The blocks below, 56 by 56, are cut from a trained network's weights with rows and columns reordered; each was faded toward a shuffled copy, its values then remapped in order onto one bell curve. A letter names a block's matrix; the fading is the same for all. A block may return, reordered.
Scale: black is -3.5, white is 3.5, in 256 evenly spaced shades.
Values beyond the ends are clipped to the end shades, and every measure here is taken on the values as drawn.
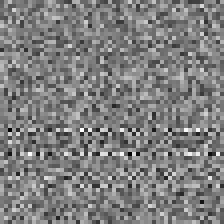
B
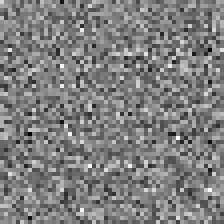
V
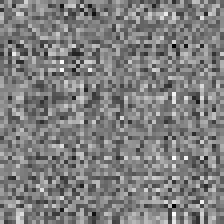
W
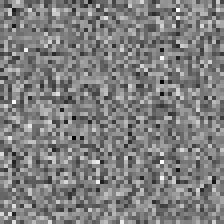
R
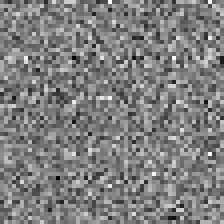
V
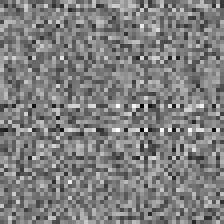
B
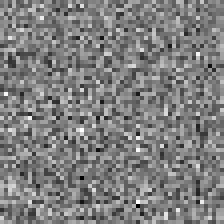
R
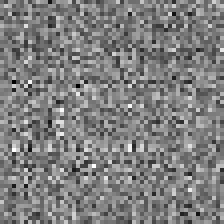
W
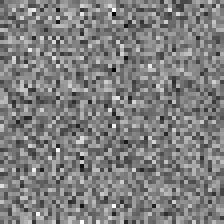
R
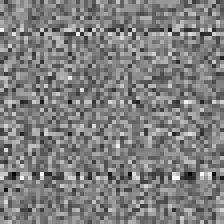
B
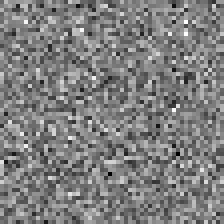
V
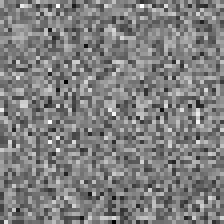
R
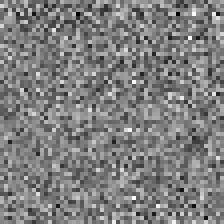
V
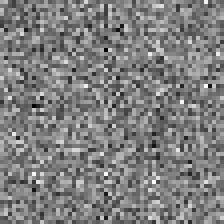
V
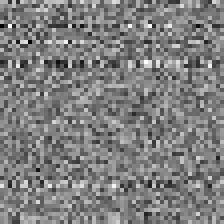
B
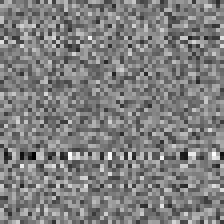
B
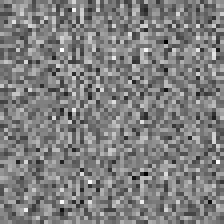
R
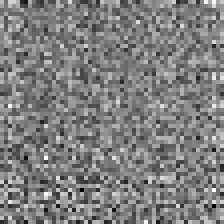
W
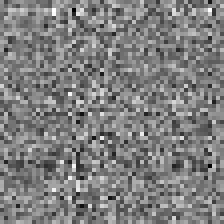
W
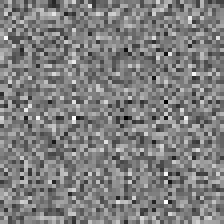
R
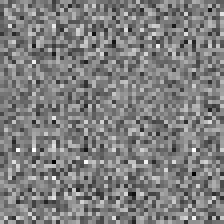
W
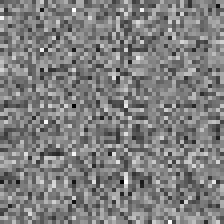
R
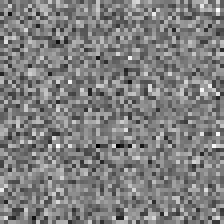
V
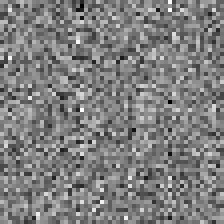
R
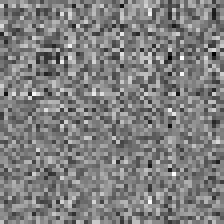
W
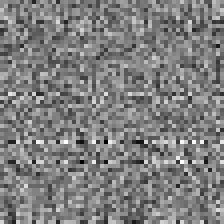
B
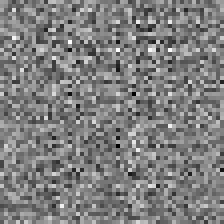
W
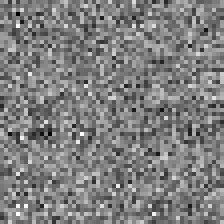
V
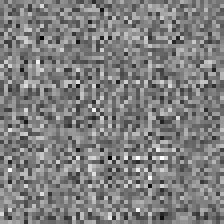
W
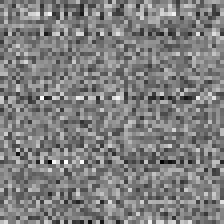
B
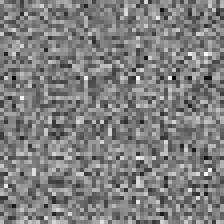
R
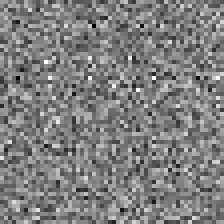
V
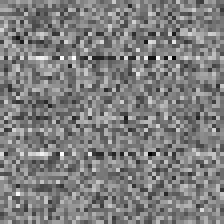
B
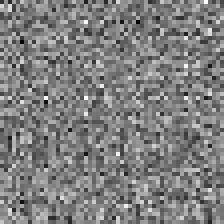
R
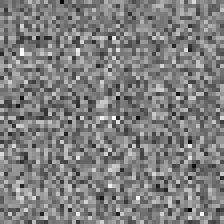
R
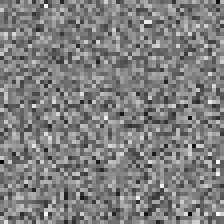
V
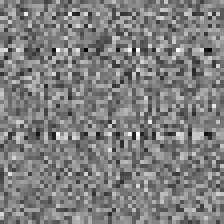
B
